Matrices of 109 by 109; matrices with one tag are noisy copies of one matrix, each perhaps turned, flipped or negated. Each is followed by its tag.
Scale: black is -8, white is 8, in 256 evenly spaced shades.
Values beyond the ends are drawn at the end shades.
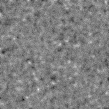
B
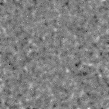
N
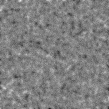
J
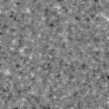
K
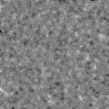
K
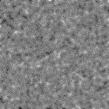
J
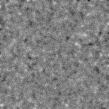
N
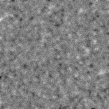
K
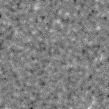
K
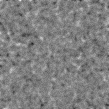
N
